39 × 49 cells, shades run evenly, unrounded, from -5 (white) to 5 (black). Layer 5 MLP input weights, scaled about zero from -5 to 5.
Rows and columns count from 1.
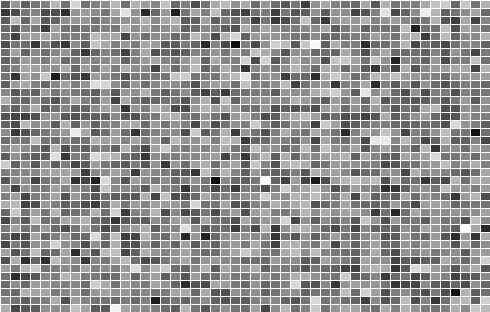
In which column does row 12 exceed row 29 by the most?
47
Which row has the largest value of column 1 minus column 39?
2
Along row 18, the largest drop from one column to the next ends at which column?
38
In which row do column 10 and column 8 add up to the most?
23
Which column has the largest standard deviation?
32
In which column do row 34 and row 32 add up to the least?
4
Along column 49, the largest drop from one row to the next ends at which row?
30
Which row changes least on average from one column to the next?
15
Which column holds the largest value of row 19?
44
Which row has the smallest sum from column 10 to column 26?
34
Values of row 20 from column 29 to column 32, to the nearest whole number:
-2 1 -1 0
